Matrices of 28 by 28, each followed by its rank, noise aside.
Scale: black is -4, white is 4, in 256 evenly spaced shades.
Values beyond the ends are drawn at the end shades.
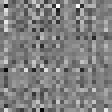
three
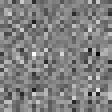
three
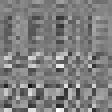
two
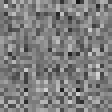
four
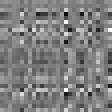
two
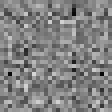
six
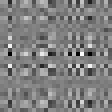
one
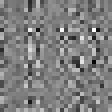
four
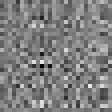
three
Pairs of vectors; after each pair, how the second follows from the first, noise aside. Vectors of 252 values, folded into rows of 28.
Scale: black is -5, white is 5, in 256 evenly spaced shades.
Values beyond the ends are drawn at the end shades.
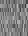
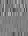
reversed, partly zeroed.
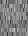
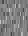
wrapped around, negated, partly zeroed.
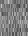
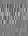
reversed, partly zeroed.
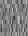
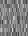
negated.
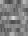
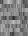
negated.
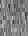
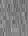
shrunk.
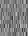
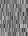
copied.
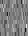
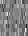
negated.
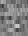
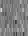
wrapped around, partly zeroed.
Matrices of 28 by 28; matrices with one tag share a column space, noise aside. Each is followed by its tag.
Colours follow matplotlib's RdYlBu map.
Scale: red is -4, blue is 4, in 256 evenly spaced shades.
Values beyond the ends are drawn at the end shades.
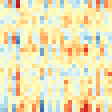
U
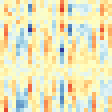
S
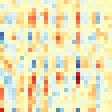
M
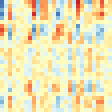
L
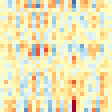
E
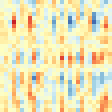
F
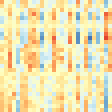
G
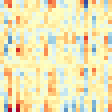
U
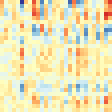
L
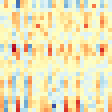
E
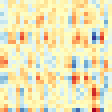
M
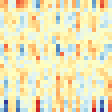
E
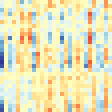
G
